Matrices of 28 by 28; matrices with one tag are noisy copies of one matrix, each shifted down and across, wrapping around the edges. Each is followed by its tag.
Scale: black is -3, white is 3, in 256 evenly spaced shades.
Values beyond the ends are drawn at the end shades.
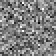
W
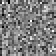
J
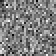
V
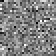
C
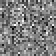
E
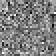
E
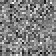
E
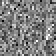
V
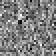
V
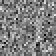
V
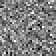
W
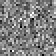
V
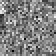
V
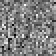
J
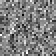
V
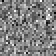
V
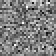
C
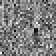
V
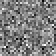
E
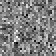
V
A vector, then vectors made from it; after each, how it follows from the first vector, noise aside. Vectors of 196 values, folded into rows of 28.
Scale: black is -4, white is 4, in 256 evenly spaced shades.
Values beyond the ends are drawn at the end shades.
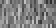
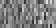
negated.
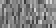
negated.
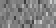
negated, partly zeroed.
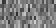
wrapped around, negated.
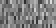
negated.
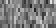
sign-scrambled.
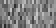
reversed.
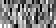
reversed, negated, scaled up.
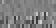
negated, partly zeroed.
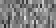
wrapped around, negated.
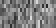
wrapped around, negated.
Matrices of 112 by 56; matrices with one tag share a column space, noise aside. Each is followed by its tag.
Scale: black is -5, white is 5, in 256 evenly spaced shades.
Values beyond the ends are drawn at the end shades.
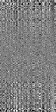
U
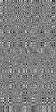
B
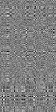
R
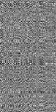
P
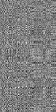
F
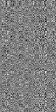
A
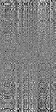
U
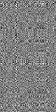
P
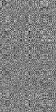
A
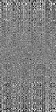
U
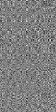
A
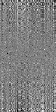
U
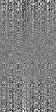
U
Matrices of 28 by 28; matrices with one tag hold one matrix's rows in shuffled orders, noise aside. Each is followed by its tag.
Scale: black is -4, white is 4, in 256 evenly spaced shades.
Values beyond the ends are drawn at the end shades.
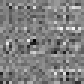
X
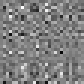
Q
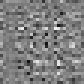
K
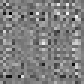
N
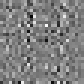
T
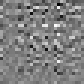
K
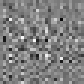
Q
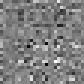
K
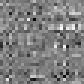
X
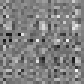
N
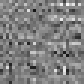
X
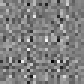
T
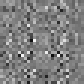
T
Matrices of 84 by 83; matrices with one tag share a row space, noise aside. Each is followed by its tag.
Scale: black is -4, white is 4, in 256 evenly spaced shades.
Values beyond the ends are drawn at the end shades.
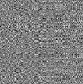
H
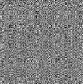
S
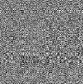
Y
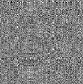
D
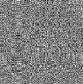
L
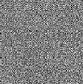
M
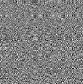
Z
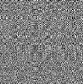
Z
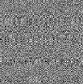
M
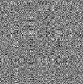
D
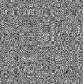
D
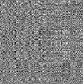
H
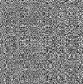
Y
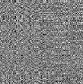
H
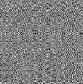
Z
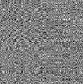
H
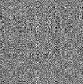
S
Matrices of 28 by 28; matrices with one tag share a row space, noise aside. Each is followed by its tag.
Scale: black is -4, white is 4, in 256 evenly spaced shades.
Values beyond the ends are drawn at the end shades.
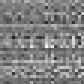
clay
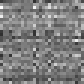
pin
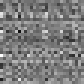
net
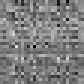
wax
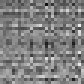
clay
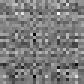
wax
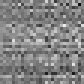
clay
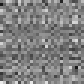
net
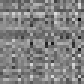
clay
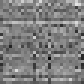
pin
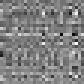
net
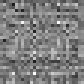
wax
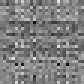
wax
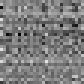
net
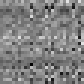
clay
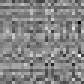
clay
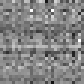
clay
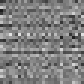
net
